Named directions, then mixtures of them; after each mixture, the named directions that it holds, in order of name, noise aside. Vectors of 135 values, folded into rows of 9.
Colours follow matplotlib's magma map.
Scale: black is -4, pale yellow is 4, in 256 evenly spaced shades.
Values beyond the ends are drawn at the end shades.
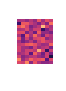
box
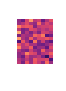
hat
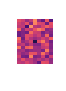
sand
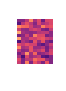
box, hat.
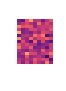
hat.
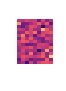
box.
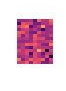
box, sand.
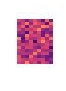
box, sand.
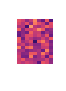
sand.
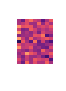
hat.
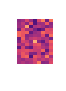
sand.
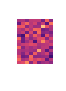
box, sand.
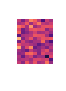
hat, sand.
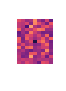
sand.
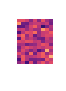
box, hat.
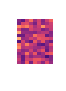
box, hat.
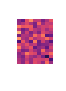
hat.
